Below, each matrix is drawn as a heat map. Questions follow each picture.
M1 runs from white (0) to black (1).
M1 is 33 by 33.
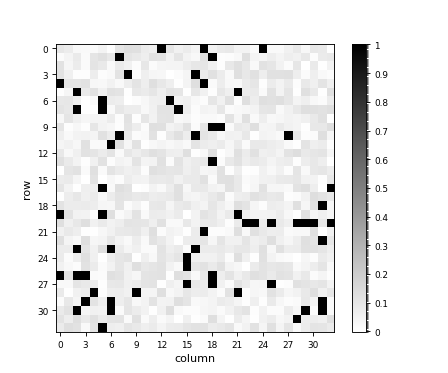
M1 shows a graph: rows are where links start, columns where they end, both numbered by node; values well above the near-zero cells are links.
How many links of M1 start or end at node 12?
1
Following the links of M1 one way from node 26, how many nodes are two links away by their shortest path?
6
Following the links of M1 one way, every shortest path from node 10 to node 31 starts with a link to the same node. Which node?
node 27
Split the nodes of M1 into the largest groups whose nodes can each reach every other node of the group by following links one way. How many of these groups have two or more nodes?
1
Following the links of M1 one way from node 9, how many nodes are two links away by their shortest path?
4
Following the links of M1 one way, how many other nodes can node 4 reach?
5
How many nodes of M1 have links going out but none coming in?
5
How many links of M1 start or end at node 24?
2
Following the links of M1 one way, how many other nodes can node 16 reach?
5
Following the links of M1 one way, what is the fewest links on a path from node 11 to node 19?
7
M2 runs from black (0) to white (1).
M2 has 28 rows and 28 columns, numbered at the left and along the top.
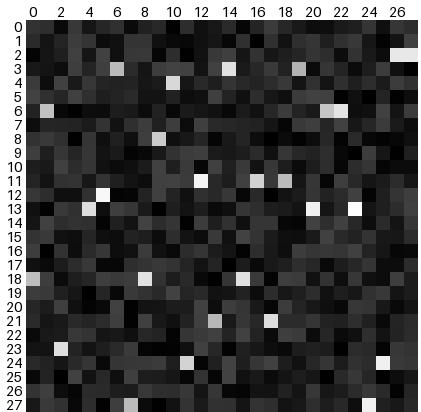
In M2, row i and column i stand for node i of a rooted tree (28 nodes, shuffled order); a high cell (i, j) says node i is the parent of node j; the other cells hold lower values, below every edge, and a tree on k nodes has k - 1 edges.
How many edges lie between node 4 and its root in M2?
4
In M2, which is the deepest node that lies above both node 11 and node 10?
13
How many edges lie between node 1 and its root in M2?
2
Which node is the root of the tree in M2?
3
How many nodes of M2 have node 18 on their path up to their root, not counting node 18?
4
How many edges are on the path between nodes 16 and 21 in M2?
7
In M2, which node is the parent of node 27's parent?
23
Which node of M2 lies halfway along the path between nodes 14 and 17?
6
